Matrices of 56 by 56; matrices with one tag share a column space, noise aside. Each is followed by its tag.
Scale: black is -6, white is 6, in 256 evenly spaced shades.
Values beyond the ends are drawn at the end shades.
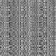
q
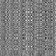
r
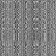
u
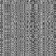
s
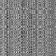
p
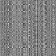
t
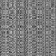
p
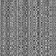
q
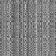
s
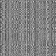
u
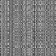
t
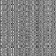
t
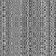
q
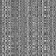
q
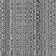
r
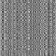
r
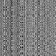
q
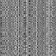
q
